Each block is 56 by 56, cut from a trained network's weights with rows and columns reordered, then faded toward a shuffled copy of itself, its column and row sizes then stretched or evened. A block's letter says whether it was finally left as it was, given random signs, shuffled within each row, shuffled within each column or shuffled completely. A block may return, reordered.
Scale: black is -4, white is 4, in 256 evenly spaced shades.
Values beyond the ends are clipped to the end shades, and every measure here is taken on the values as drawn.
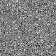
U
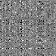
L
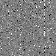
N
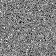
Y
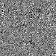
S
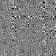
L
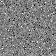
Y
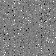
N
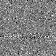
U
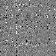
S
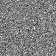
Y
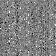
N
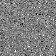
U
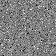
Y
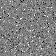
Y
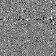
S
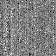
N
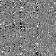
L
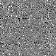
S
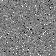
Y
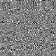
L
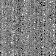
N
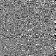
L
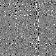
S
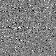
U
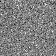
Y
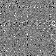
S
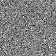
N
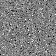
Y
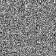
S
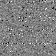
U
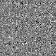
S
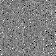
N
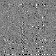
L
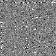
S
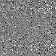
S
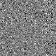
S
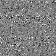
U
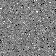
Y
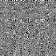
L
